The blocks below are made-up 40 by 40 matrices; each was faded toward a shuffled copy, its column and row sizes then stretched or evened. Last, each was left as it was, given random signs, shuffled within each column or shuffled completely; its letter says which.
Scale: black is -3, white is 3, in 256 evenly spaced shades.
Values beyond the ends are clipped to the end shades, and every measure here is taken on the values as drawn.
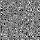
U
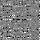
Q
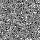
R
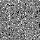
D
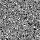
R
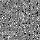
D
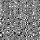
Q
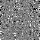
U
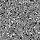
R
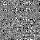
U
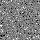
R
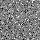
R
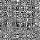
Q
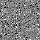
D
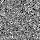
R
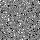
R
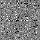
U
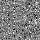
D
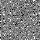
D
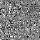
U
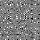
Q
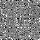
U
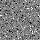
R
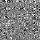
U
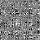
Q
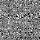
U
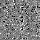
U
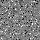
R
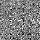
U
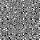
Q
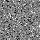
R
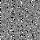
D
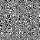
U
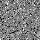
R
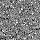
R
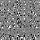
Q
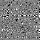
U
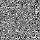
U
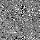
U
